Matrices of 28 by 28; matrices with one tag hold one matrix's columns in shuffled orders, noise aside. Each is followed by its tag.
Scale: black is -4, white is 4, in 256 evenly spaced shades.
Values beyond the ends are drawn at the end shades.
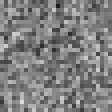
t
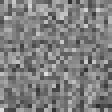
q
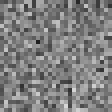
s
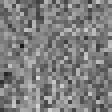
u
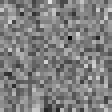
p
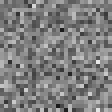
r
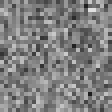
t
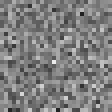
r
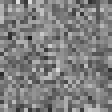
p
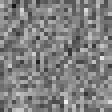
t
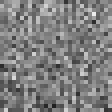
q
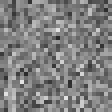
u
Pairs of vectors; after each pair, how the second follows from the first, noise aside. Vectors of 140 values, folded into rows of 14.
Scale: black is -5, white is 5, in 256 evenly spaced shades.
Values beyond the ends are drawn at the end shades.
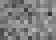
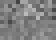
wrapped around, negated, partly zeroed.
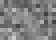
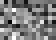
scaled up.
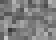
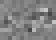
reversed, negated, partly zeroed.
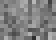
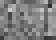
wrapped around.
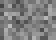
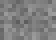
shrunk.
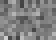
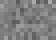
reversed, shrunk.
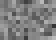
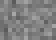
negated, shrunk.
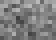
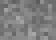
negated, shrunk.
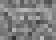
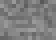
reversed, shrunk.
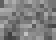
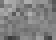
partly zeroed.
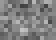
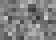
reversed, negated.
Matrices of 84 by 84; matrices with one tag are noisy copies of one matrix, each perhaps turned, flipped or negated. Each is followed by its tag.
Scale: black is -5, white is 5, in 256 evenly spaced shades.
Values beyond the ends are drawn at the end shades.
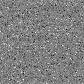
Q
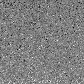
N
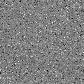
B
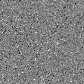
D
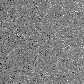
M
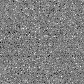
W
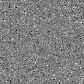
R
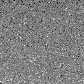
N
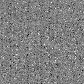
W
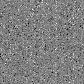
W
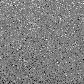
N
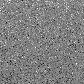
M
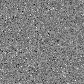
D
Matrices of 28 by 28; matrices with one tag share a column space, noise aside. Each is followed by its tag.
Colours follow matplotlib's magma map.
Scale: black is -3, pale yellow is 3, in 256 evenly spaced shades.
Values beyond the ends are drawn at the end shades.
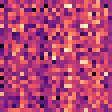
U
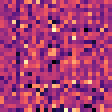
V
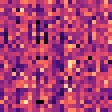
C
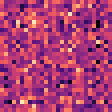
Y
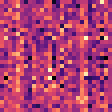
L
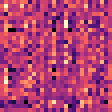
Y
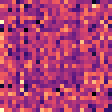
V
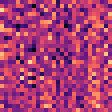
U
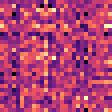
U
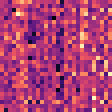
C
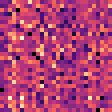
U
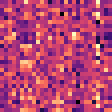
C
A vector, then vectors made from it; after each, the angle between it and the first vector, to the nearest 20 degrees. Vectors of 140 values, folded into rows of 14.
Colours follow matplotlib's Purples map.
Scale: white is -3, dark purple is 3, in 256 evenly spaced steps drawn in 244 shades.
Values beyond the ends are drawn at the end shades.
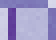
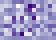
80 degrees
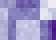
60 degrees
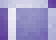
160 degrees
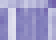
160 degrees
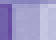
80 degrees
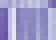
160 degrees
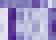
20 degrees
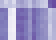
160 degrees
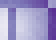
40 degrees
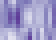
80 degrees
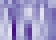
60 degrees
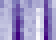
80 degrees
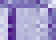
20 degrees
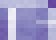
160 degrees
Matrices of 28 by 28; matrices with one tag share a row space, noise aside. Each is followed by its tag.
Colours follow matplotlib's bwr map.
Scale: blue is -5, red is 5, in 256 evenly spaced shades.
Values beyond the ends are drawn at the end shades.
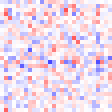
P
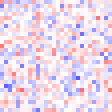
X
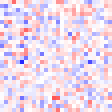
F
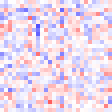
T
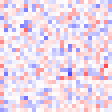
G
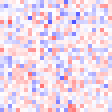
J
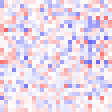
G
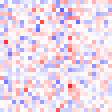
J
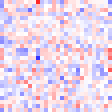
T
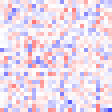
P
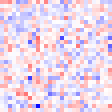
T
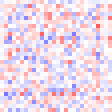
P
